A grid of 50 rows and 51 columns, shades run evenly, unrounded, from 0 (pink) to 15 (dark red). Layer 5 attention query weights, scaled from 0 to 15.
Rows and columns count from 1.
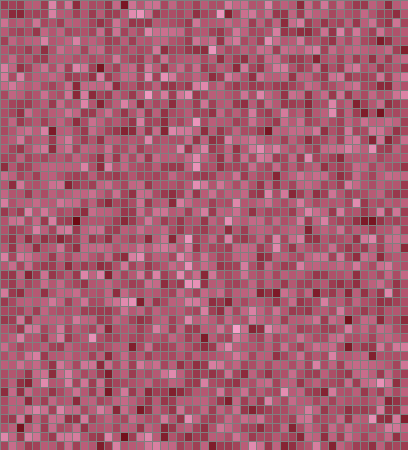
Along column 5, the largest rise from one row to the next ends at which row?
4
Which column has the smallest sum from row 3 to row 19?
25
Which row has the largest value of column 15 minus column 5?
46
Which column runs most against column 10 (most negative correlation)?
41
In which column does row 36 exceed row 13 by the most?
44
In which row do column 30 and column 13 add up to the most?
8
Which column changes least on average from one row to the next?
2
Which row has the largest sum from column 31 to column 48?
33
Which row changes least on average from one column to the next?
20
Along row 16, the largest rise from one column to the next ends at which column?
49
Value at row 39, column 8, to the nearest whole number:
10
